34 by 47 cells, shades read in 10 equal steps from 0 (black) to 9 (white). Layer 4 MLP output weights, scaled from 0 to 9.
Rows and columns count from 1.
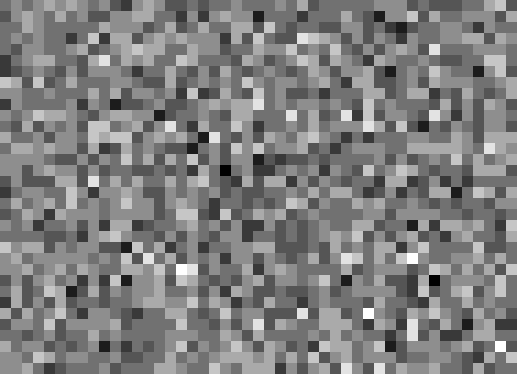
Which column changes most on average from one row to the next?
40
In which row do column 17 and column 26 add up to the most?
25
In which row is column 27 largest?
11
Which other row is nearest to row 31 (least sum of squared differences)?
22
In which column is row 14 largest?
45
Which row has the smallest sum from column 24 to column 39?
15
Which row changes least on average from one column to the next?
1
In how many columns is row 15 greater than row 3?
18
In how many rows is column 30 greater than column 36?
17
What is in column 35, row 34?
8
